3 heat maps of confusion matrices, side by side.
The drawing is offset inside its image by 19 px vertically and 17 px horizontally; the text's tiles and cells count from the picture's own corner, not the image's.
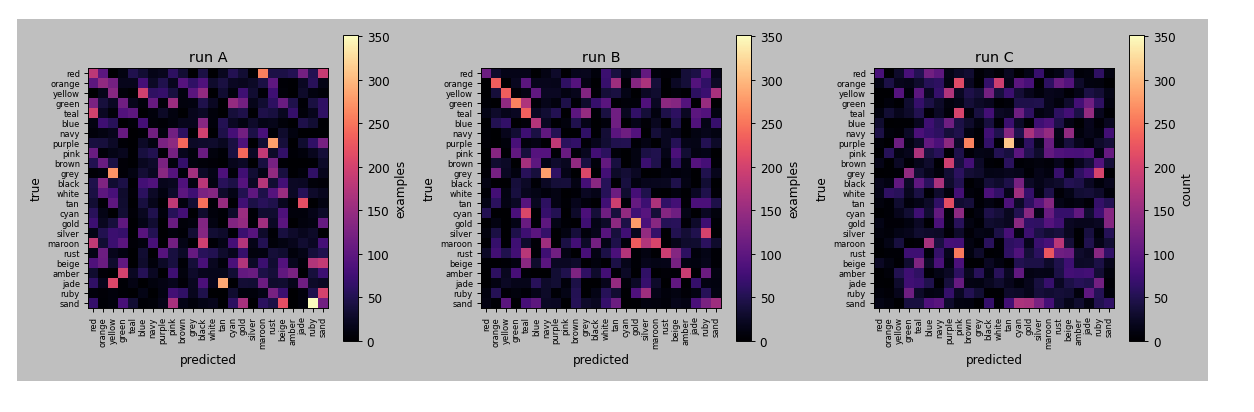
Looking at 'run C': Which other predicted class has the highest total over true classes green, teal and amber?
jade
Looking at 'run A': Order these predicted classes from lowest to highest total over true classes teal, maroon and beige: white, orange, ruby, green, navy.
white, navy, orange, ruby, green
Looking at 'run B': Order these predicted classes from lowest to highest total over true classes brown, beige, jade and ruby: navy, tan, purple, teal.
purple, navy, tan, teal
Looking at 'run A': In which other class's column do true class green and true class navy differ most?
black
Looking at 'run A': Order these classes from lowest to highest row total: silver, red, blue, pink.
blue, silver, pink, red
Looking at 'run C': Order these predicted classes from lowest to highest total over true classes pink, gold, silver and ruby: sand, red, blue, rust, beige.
red, blue, beige, rust, sand
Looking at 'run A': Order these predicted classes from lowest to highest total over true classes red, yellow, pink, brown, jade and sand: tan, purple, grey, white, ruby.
white, grey, purple, tan, ruby
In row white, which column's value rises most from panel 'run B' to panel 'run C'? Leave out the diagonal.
cyan
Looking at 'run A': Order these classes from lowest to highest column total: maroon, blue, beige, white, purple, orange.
white, purple, blue, orange, beige, maroon
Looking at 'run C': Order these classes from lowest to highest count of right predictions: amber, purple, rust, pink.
pink, amber, rust, purple
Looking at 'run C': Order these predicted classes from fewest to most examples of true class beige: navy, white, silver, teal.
white, silver, navy, teal
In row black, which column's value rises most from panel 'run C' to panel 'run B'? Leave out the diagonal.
grey
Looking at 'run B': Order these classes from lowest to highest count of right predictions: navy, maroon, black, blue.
navy, black, blue, maroon
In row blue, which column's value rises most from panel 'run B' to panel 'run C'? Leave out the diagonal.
purple
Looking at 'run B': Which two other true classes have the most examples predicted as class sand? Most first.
yellow, blue
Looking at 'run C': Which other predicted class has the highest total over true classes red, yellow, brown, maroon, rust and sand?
purple
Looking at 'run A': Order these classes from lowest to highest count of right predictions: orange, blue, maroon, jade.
maroon, blue, jade, orange
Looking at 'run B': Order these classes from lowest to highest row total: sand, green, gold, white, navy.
white, navy, sand, gold, green
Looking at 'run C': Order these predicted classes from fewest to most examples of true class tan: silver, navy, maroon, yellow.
yellow, navy, silver, maroon
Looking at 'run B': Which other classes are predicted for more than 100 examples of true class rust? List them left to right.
teal, purple, cyan, beige
